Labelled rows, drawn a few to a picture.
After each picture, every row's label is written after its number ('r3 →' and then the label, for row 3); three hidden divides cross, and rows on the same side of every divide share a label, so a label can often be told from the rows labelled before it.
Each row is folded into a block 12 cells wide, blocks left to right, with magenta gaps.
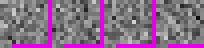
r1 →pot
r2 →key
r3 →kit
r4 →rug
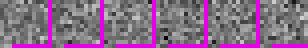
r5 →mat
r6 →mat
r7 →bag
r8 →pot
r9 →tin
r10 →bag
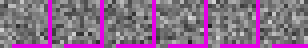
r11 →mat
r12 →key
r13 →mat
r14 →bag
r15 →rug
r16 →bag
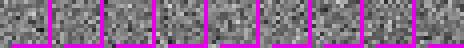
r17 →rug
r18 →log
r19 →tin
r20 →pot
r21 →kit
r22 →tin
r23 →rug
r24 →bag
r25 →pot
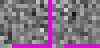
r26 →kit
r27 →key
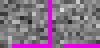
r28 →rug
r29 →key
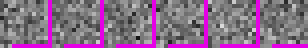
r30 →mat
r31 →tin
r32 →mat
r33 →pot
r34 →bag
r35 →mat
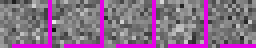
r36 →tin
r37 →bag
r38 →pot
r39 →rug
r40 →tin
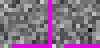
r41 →key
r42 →bag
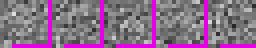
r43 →pot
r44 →mat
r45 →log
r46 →pot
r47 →mat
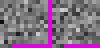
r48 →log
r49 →key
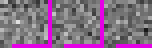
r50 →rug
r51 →key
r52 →rug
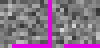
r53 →kit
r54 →log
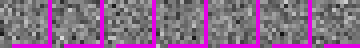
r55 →key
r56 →rug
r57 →log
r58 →key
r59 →rug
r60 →rug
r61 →bag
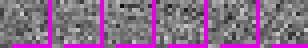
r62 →tin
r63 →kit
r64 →rug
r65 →log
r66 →bag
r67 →bag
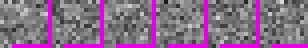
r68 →pot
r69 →tin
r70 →kit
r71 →rug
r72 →rug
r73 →mat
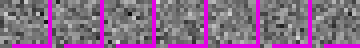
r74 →log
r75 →key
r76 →log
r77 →bag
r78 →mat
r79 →mat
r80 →mat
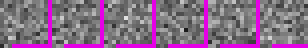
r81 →log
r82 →rug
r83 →key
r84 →log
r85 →bag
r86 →log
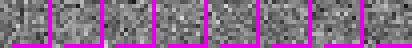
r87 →key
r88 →rug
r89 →kit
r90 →kit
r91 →tin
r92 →kit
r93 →mat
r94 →pot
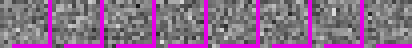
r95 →tin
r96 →key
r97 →bag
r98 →bag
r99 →mat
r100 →pot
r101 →mat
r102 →pot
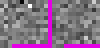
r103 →key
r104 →key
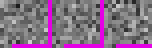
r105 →rug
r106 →tin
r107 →kit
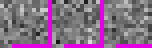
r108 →mat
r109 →tin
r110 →kit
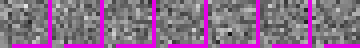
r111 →kit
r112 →bag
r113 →rug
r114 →tin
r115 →rug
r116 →mat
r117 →pot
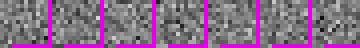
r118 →key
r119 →log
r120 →tin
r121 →kit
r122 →kit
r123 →pot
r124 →kit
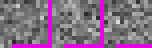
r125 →kit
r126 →kit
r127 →log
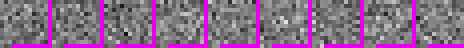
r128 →kit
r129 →kit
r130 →rug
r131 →rug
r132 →bag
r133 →key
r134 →pot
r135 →rug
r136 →rug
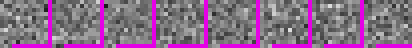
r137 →tin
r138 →tin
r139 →pot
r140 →tin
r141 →bag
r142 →pot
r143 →kit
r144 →mat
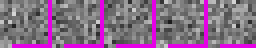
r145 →pot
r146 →pot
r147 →mat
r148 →kit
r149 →bag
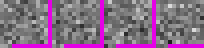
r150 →key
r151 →kit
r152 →rug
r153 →kit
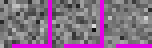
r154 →kit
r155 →rug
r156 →key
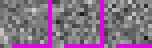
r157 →mat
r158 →kit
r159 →key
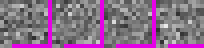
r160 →pot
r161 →tin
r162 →mat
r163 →key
